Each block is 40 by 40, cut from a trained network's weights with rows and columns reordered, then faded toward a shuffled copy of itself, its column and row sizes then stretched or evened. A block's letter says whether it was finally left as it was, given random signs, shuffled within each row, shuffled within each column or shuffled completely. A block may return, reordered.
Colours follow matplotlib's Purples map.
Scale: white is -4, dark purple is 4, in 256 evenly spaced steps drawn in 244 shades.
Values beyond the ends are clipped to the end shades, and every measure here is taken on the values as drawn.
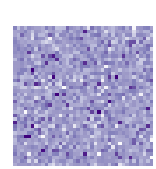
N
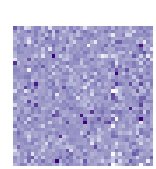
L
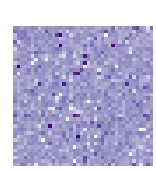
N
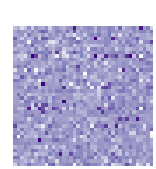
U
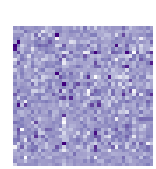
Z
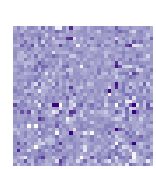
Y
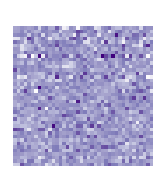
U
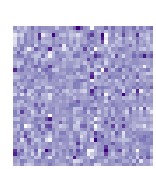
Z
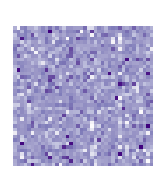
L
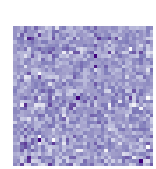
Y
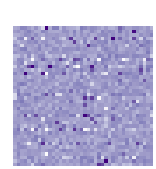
U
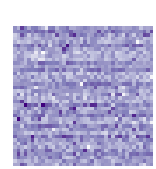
U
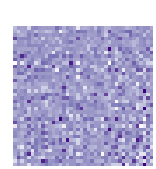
Z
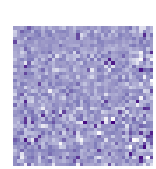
Y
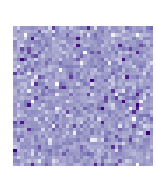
N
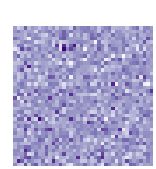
Z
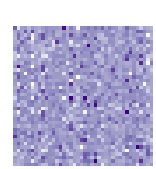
L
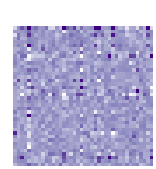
Z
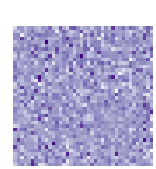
L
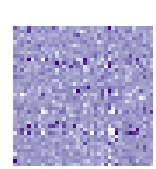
Z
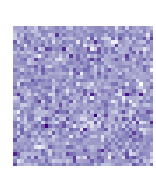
U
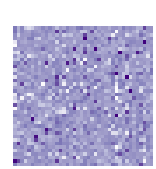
L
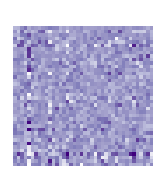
Y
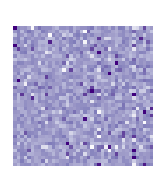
L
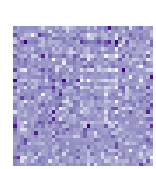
Z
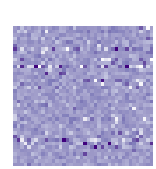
U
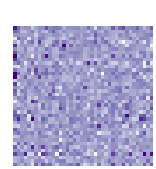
Z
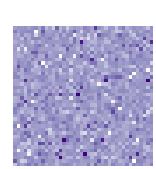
N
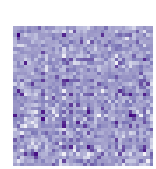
Z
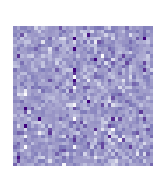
L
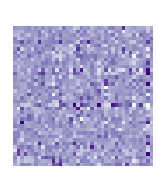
Y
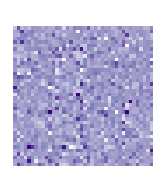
L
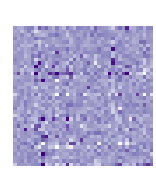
Y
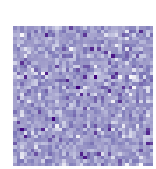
U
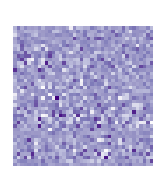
U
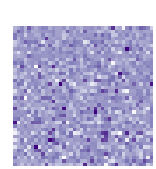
U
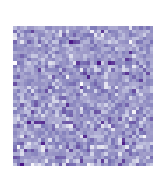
U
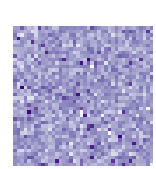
N
